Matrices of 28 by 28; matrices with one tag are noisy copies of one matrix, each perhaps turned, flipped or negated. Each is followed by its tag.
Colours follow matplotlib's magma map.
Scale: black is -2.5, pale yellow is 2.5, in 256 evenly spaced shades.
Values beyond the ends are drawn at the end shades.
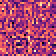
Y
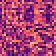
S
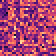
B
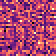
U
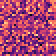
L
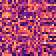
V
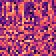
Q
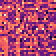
B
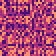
U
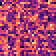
B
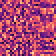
Q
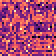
S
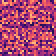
Y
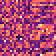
Q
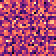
L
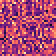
V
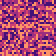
Y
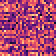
V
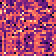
S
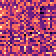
U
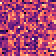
B
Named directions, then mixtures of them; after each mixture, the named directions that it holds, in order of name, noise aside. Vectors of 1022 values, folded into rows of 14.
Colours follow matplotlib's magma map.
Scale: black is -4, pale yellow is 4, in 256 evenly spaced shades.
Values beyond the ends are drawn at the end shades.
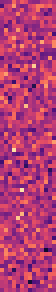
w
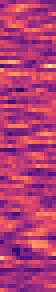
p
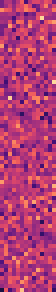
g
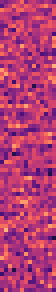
g, p, w.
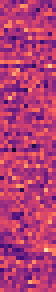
p, w.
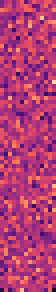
g.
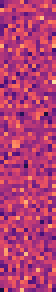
g, w.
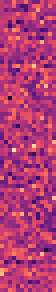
g, p, w.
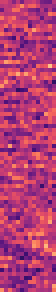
g, p, w.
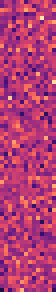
g.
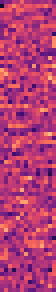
g, p, w.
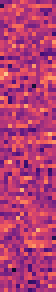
p, w.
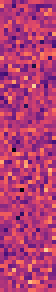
w.
